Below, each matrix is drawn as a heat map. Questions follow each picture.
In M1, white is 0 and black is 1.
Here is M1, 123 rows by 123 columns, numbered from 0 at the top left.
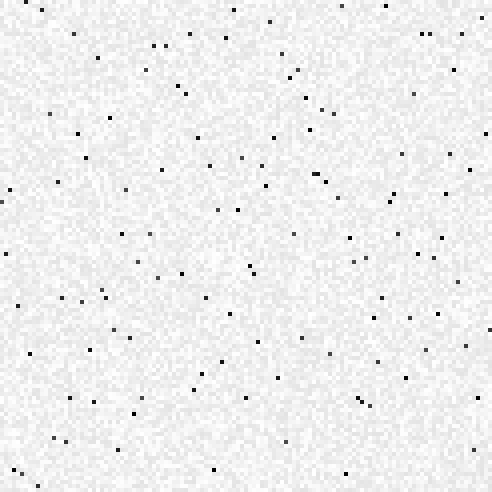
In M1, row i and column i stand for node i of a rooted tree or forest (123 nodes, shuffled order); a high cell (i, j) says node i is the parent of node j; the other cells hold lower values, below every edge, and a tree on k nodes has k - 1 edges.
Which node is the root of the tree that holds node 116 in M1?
11
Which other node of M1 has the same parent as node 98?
111
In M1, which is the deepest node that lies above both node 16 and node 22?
59
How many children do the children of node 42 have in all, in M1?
2
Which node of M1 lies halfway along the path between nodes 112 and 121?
23
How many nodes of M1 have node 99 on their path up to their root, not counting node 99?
12
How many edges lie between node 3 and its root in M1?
2
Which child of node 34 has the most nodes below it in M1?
68
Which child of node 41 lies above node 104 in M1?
65
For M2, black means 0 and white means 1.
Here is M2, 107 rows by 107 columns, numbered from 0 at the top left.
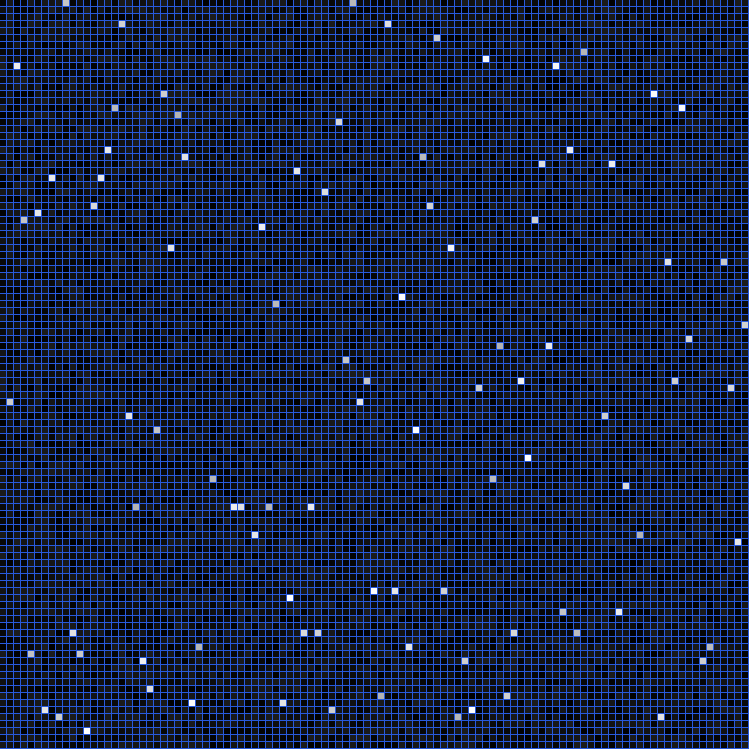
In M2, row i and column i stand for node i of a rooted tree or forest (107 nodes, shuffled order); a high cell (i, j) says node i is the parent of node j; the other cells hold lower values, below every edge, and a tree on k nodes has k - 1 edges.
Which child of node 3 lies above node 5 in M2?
55
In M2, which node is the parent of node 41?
85
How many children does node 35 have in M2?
2
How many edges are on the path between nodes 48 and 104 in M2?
4
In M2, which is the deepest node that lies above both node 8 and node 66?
102
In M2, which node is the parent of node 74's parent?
99
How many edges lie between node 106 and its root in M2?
5
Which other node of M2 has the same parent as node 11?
4
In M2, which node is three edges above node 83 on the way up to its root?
16
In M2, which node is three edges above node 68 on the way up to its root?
31
